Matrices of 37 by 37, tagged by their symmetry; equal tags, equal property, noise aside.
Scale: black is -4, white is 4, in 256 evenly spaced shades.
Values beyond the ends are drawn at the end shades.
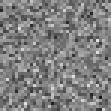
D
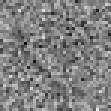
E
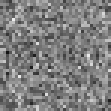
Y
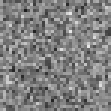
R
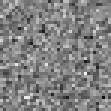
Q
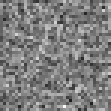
D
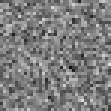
D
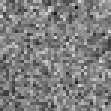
E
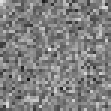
Q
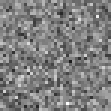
Q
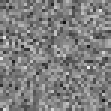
E
